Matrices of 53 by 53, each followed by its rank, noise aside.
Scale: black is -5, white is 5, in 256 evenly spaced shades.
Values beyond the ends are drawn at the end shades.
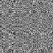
six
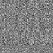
eight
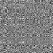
eight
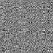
eight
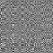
four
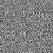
eight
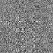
eight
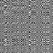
three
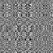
three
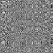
six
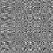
four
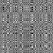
three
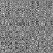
six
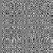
four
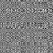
four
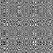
three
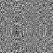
four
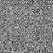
eight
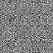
eight
